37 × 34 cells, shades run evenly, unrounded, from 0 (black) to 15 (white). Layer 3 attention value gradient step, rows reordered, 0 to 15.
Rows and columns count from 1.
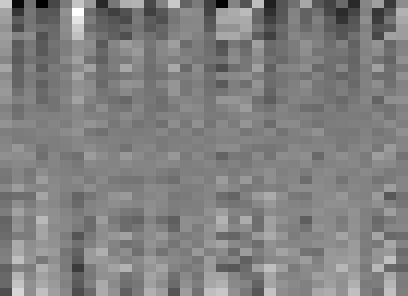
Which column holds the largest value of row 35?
2
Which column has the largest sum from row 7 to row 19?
7
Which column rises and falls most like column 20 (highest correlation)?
34
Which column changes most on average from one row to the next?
19
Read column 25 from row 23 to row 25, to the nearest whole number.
8 8 7
